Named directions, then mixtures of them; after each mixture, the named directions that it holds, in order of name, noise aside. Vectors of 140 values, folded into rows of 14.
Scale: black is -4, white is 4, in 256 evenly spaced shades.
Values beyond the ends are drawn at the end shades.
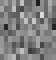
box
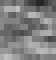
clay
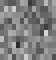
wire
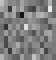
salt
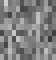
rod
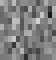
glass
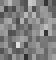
wire.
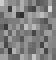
salt.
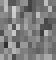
rod, salt, wire.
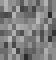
glass, rod.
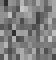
rod.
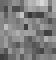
clay, salt.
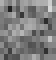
clay, salt.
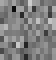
box, glass, wire.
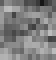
clay.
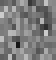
wire.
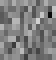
glass.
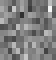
glass, salt, wire.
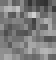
clay.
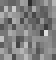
wire.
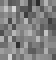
box, rod, wire.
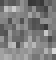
clay, wire.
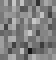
box, glass.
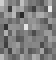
salt.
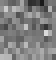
clay, salt, wire.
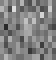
box, salt.
